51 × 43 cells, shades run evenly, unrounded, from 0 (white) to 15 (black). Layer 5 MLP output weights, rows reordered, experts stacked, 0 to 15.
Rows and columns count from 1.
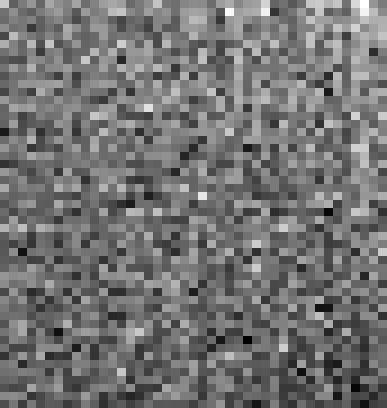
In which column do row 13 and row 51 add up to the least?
25
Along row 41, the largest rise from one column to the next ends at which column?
38
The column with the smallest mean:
41
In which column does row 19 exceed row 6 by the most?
28
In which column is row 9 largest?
20
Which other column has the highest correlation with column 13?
26
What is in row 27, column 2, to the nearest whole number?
11
